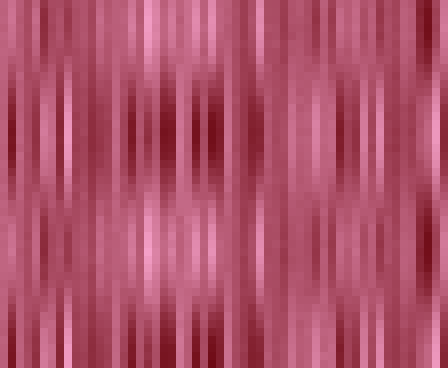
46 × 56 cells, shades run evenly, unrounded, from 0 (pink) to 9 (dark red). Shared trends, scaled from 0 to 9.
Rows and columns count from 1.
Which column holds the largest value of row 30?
54
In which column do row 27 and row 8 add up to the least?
19
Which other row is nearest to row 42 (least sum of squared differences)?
14
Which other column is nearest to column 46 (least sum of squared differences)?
37
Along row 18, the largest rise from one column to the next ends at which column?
56
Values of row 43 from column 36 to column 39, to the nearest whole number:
5 3 4 4
